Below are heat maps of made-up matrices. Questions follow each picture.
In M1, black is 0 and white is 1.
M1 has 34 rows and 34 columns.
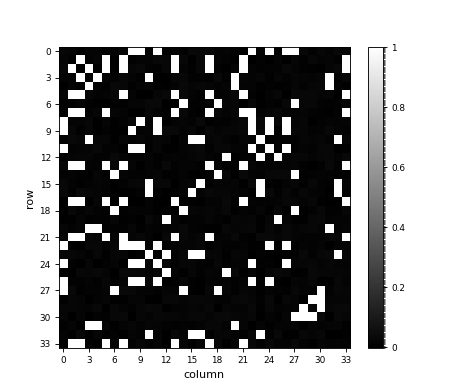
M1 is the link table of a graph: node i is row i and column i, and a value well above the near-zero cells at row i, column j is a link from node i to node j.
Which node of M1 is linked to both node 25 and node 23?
node 12
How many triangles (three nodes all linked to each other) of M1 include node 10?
6
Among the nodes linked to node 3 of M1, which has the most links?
node 2
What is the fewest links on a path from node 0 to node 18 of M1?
2
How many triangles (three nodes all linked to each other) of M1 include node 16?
6
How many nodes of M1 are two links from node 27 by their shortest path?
8
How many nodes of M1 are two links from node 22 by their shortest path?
8
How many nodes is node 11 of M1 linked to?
6
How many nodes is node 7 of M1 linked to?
8
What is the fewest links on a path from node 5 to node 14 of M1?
5
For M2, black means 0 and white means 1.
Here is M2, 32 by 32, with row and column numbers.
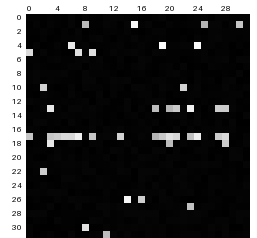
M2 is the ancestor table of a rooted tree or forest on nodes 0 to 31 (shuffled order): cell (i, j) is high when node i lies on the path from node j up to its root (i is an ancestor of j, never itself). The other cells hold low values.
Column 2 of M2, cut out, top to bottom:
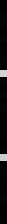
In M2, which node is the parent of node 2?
22
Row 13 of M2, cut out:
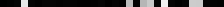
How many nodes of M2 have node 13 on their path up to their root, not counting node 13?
7
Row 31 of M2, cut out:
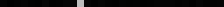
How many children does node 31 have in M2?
1
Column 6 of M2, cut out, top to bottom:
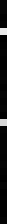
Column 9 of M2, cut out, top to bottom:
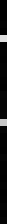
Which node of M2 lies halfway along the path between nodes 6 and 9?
17
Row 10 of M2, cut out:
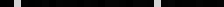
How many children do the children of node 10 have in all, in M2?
1
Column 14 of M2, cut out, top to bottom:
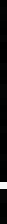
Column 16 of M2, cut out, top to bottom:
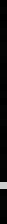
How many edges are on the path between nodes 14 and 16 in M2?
2
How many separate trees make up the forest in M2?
7
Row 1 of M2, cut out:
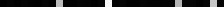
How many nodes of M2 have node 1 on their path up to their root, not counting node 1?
4
